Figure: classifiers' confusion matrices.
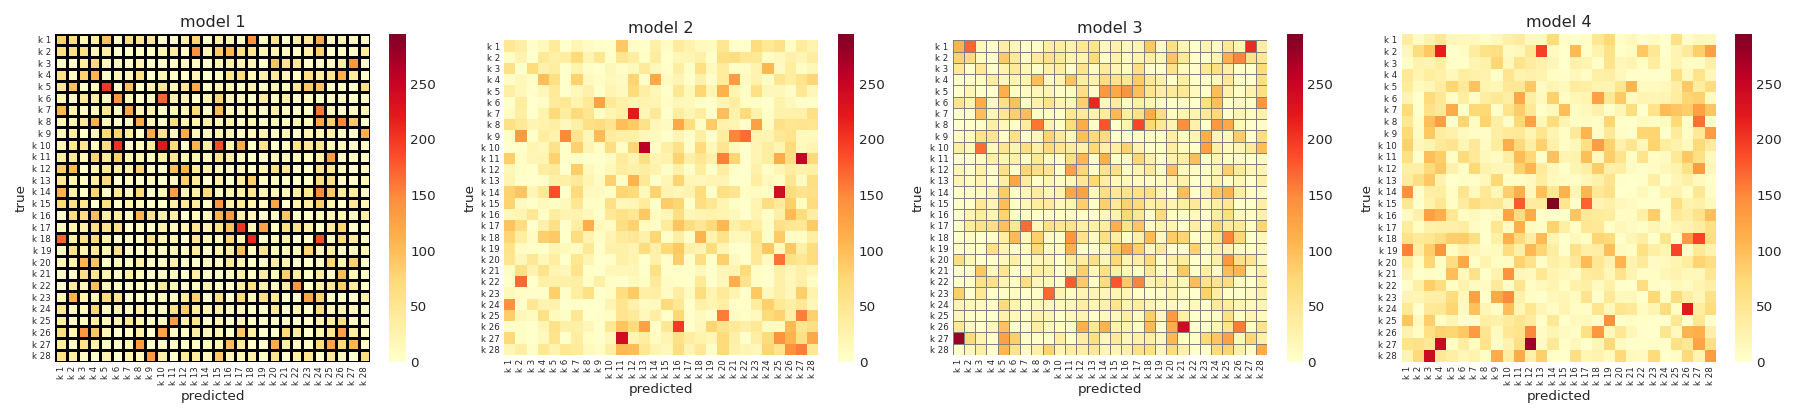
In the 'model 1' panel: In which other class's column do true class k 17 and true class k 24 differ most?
k 19
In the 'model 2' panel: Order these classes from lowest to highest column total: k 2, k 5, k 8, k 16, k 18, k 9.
k 9, k 8, k 2, k 18, k 5, k 16
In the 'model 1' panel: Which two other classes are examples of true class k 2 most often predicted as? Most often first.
k 13, k 16
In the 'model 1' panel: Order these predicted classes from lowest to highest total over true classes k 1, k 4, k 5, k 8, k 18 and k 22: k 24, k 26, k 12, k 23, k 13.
k 12, k 23, k 13, k 26, k 24
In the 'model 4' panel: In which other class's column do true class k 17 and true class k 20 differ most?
k 6
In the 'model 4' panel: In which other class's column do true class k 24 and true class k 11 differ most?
k 26
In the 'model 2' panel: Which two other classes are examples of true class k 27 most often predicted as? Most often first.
k 11, k 25
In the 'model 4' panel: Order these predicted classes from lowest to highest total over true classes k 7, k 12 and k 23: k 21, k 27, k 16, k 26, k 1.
k 16, k 21, k 1, k 26, k 27
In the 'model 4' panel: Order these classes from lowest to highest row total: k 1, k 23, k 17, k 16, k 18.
k 1, k 17, k 23, k 16, k 18
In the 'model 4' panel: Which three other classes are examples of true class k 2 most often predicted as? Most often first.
k 4, k 13, k 28
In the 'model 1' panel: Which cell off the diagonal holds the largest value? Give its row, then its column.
k 10, k 6
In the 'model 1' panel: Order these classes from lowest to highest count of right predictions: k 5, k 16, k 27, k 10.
k 27, k 16, k 5, k 10
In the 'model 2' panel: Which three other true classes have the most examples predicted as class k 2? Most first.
k 22, k 9, k 14
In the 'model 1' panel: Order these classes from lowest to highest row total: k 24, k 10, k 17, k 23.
k 24, k 23, k 17, k 10
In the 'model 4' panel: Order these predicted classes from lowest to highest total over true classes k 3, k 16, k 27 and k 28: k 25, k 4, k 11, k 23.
k 25, k 23, k 11, k 4
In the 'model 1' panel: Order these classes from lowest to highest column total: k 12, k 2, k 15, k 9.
k 9, k 12, k 2, k 15
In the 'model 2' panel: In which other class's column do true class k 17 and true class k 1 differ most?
k 8
